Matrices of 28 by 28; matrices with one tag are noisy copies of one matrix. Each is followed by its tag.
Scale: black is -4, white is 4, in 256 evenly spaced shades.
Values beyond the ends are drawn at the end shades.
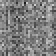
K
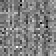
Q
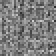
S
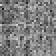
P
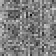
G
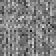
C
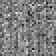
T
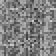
G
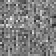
C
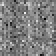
K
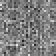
G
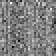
K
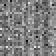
Q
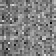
P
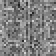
G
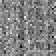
S
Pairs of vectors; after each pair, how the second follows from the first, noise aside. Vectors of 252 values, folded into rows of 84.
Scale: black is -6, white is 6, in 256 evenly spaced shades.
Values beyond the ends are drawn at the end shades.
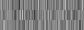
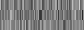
wrapped around, negated.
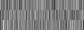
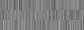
shrunk.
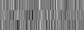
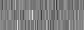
negated, partly zeroed.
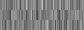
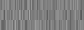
wrapped around, shrunk.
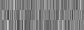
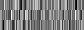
reversed, negated, scaled up.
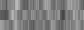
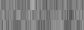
wrapped around, negated, shrunk.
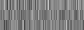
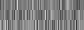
reversed.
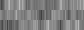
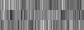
wrapped around, negated.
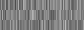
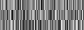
reversed, negated, scaled up.
